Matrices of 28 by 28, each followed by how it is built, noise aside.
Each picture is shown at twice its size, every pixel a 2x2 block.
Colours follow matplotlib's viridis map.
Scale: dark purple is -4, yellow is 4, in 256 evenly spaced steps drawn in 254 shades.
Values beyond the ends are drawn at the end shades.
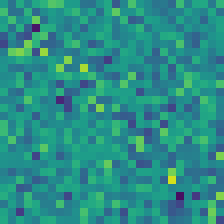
block diagonal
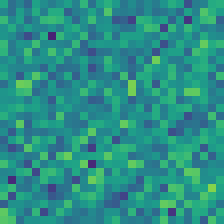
Hankel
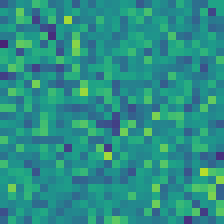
block diagonal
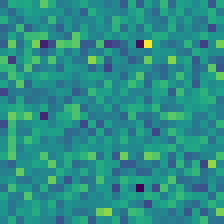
uneven rows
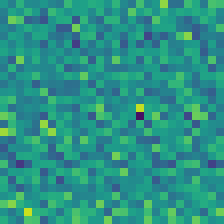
repeating columns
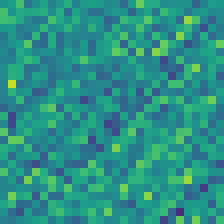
Hankel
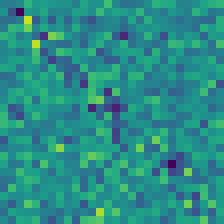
banded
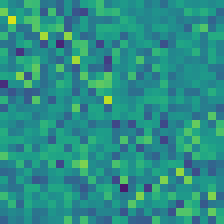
block diagonal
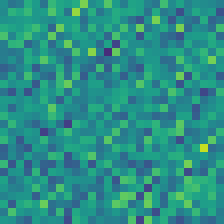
Hankel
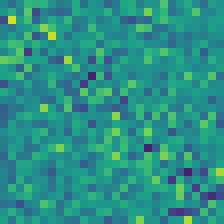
block diagonal
